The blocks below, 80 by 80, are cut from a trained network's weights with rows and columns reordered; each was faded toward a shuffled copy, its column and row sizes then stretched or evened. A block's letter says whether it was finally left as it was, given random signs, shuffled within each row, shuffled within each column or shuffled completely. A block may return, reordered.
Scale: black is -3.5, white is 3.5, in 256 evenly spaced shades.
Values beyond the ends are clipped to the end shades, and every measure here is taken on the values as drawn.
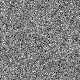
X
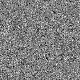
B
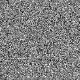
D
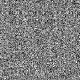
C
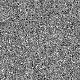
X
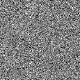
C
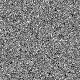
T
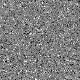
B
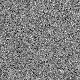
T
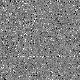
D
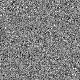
B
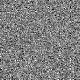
C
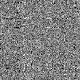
C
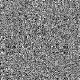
C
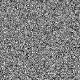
C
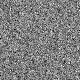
T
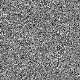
D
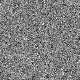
X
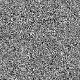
C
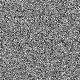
B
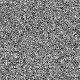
C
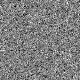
B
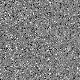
D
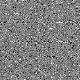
C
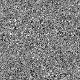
D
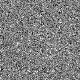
X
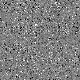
C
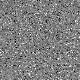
B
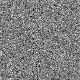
X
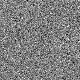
X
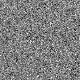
X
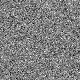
T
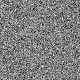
T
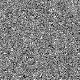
D
